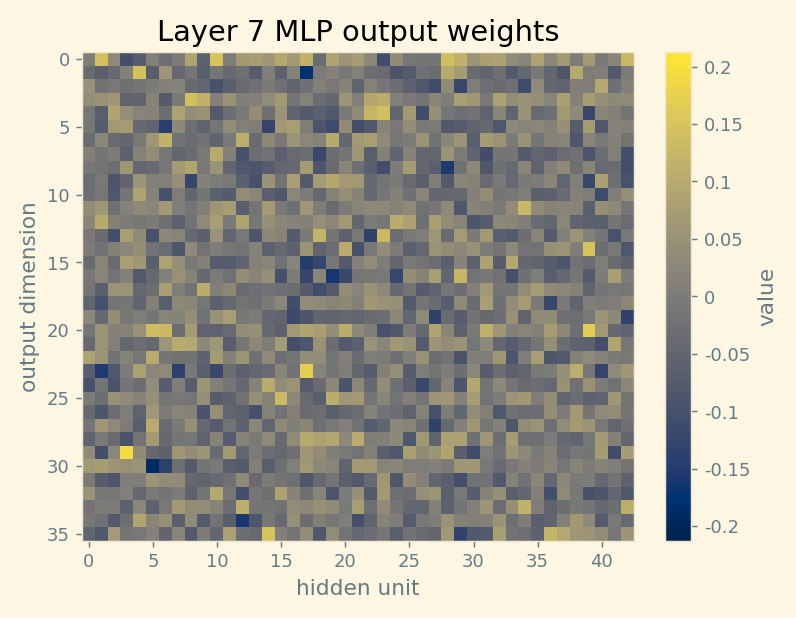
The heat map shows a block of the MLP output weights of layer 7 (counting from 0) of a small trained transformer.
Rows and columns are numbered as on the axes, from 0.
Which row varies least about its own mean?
11
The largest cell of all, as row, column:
29, 3
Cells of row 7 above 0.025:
4
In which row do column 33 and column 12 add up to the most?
33
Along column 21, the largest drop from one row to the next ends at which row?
34
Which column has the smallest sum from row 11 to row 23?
16
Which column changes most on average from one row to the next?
17
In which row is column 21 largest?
28
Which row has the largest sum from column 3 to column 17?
0
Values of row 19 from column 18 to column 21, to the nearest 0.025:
-0.05 -0.05 -0.05 -0.05
